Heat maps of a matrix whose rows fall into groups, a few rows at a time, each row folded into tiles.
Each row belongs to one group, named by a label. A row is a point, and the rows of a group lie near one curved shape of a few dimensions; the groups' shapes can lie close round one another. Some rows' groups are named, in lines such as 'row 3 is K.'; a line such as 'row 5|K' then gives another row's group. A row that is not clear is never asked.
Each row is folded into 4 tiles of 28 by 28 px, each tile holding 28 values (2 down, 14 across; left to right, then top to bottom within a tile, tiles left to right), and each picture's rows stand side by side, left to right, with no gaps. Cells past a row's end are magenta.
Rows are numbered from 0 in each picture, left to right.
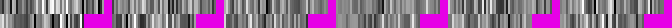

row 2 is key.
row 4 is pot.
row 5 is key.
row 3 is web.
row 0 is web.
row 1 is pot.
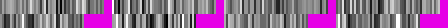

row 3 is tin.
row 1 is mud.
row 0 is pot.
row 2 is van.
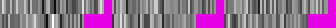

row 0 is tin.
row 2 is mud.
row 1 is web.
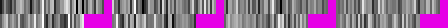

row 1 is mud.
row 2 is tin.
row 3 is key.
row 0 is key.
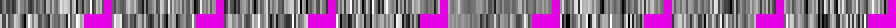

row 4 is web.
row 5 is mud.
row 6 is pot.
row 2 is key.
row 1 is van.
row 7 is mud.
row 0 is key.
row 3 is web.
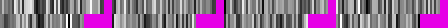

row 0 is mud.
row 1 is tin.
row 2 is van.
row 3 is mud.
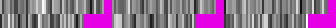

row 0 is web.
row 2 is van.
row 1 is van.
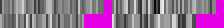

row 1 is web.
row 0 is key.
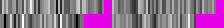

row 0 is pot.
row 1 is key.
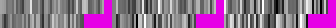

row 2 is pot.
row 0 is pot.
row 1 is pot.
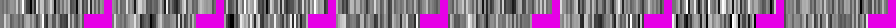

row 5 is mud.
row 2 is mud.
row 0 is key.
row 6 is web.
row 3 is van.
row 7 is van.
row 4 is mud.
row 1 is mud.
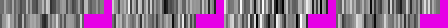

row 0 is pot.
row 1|van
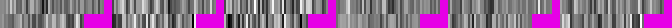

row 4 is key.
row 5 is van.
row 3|tin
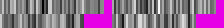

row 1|mud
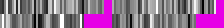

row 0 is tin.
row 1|web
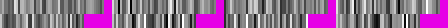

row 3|mud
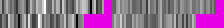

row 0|web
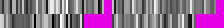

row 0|web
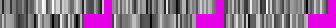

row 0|web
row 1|mud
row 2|key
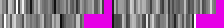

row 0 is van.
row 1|van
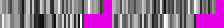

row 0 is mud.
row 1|pot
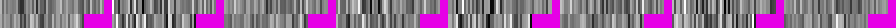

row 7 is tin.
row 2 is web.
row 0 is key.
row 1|mud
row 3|key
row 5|web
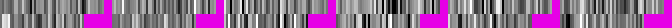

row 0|van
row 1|web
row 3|pot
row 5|mud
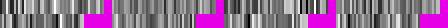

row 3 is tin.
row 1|mud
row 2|key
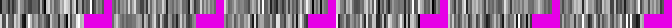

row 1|key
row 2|pot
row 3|pot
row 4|mud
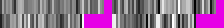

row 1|web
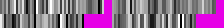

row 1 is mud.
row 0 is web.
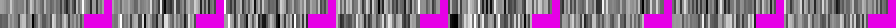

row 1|pot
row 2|mud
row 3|web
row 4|mud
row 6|tin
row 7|van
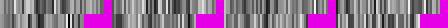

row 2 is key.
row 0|mud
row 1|mud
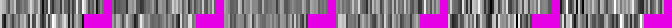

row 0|pot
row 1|key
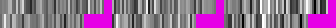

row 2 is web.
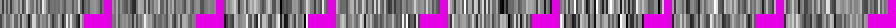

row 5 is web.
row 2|van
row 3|van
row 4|van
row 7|web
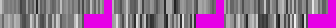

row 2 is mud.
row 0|key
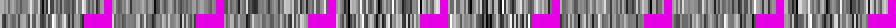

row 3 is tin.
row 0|pot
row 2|key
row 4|mud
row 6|web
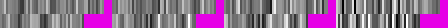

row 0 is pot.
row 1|web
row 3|mud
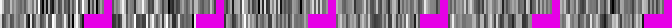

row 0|pot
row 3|mud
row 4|key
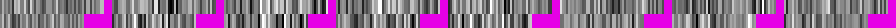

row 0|tin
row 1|pot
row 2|web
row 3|web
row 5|pot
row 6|key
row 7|web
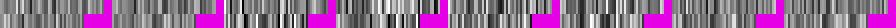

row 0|van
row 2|mud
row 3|web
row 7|tin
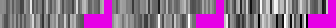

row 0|pot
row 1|web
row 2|web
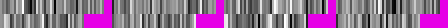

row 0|key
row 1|van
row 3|pot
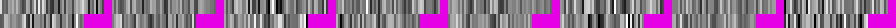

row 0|pot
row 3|pot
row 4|pot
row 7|van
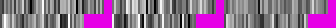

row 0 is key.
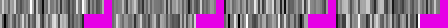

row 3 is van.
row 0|pot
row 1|van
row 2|pot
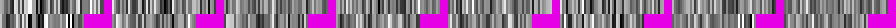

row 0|mud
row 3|web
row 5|mud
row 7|van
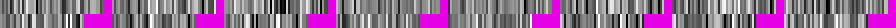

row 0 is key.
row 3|mud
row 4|van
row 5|web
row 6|web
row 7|tin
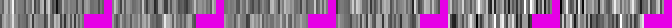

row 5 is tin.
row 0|tin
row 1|tin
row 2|key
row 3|key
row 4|pot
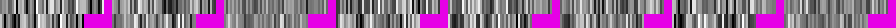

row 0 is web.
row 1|van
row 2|key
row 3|key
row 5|mud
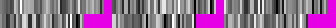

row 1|web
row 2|pot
